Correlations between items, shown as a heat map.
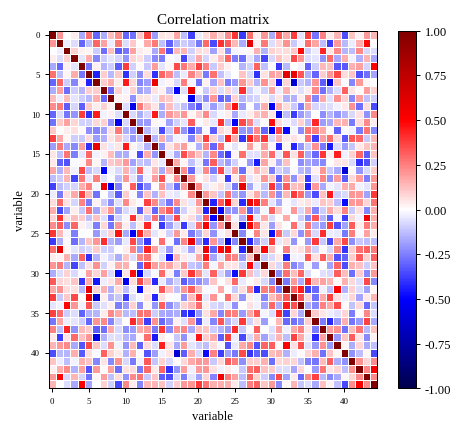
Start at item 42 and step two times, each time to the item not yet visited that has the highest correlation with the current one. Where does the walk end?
4
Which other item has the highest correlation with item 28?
21
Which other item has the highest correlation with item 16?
22
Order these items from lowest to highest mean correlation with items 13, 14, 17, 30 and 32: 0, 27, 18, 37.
37, 0, 18, 27
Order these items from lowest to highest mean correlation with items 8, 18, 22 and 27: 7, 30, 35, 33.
7, 33, 35, 30
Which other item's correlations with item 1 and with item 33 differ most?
6
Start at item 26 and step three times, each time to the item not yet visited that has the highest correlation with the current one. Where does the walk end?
40
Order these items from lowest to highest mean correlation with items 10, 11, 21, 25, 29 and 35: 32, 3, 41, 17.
3, 32, 41, 17
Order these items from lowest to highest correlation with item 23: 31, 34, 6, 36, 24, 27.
34, 31, 6, 24, 36, 27
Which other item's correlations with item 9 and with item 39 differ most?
30
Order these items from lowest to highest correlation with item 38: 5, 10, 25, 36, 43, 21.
36, 43, 10, 25, 21, 5
